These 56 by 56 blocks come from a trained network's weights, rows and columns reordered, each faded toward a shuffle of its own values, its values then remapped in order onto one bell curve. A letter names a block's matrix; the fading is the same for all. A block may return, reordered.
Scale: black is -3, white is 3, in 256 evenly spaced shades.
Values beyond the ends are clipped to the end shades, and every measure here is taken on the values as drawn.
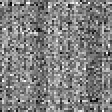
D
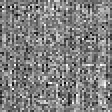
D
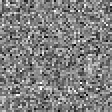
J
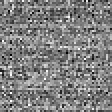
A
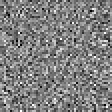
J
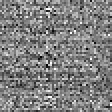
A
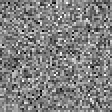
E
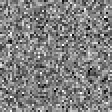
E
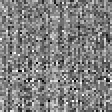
D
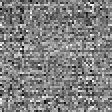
A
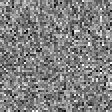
E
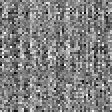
D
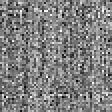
D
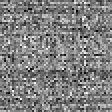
A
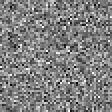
J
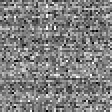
A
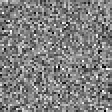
E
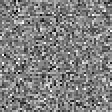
E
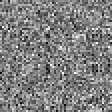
J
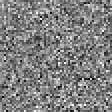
E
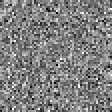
J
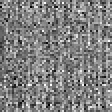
D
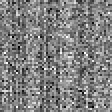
D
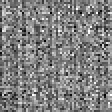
D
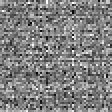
A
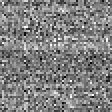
A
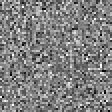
E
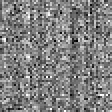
D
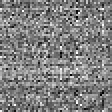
A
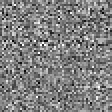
J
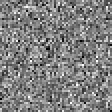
J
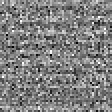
A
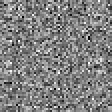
J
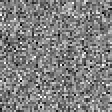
E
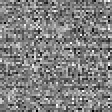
A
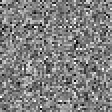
E
